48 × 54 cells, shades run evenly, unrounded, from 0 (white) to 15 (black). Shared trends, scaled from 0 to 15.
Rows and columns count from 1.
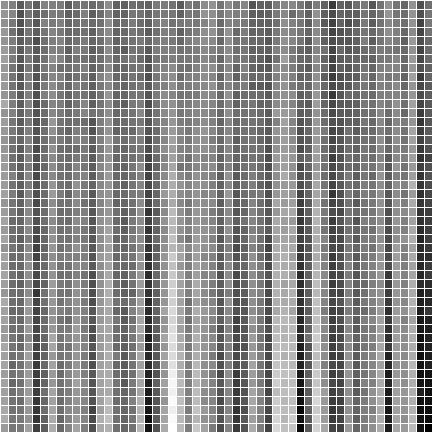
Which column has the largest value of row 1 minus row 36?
22
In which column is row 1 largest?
42
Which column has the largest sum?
53
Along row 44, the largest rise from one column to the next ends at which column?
38
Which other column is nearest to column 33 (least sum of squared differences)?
9
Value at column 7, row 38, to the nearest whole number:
5
